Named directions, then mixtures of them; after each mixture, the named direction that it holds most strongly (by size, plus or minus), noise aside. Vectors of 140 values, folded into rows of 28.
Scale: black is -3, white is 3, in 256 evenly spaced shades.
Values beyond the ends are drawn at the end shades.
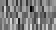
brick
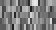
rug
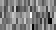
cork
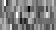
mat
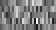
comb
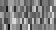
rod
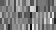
cork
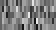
comb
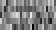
cork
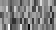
rod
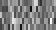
rod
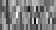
comb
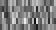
comb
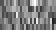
rug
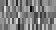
brick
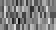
brick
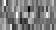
mat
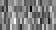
rod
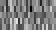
brick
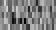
rod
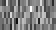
brick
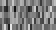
rod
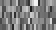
rug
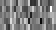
rug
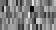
brick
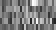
rug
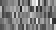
rug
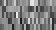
rug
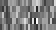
comb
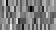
brick
